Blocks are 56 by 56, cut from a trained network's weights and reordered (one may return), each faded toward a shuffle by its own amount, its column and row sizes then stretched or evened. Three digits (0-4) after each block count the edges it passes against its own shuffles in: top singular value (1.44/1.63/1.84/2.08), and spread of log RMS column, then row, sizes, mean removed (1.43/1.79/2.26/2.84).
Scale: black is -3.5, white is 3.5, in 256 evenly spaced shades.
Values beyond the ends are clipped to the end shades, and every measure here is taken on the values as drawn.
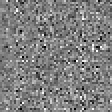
0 3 2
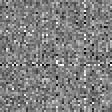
2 2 1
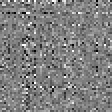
1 3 3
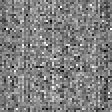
2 0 2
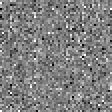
0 2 0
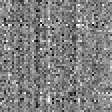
2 2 2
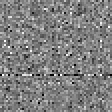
1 1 1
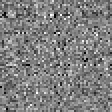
2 1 2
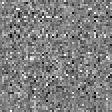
2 2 2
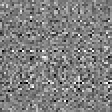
3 2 3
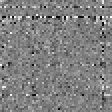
3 1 3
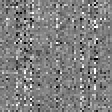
3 4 2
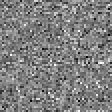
1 0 1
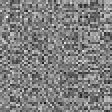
4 0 0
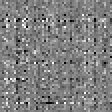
2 3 3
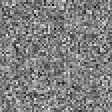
1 2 0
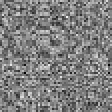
3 0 0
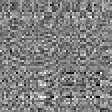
3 0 3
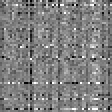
4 1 4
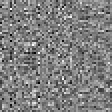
3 3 0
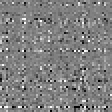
1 3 4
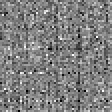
1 0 2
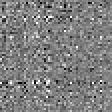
2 3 3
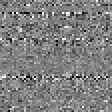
2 0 4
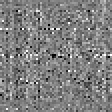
1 1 3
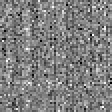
1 0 1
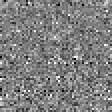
0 1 3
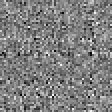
2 2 2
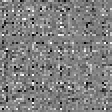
0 3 4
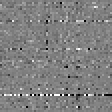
4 0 3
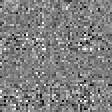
1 2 4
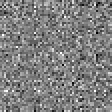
3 2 1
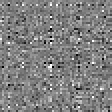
0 3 3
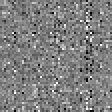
1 3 1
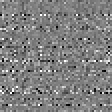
1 1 4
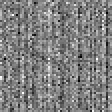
4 2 0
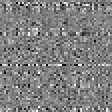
3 1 4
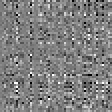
4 4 3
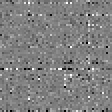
1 2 3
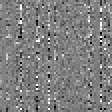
1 4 0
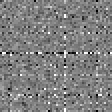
2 1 3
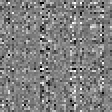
3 4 2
